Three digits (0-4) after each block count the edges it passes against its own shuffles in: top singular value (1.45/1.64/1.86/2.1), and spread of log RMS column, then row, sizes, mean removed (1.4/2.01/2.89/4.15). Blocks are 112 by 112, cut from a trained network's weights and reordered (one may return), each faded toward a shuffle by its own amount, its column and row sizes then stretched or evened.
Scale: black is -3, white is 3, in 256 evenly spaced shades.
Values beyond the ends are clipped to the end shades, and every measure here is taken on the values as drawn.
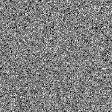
2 1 2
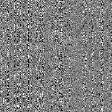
3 4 1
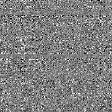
2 2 3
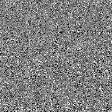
0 2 2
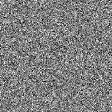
3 1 0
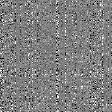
0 4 2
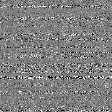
0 1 4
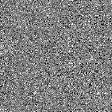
1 2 2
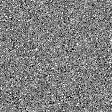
0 0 1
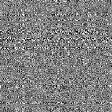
4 1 3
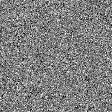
0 1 0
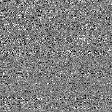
0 1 3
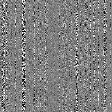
2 4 0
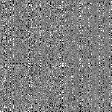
0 4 2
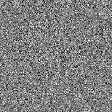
3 0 2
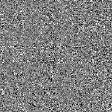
0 2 2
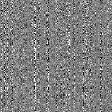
4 4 1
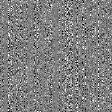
0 4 0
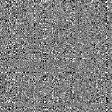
4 3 3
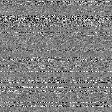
2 0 4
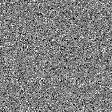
0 0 1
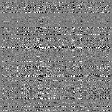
3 3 4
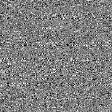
1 1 3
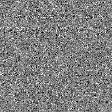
0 1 2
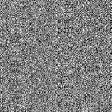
4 2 0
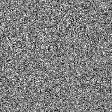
0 0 1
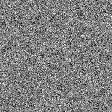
0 0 0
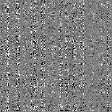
0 4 3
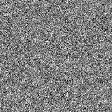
2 1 0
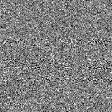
2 0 2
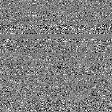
1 1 4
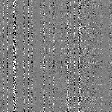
4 4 2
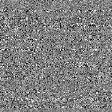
2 1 3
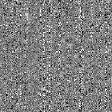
2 3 2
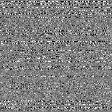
0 0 4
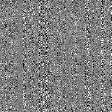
0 4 1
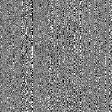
4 4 0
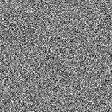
2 0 1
